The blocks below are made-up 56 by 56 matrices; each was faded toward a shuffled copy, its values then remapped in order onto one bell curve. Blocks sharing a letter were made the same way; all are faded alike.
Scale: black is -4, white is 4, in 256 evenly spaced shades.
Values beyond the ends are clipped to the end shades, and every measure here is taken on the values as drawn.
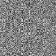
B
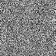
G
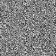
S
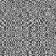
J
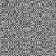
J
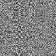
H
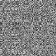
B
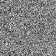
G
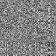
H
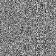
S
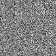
S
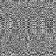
J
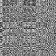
J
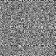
H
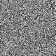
G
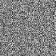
B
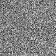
G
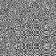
J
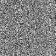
S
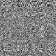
H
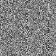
S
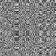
J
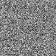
G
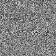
G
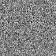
G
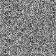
S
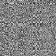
H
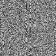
S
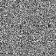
G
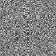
B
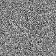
G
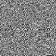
H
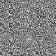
B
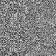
B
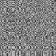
J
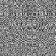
J
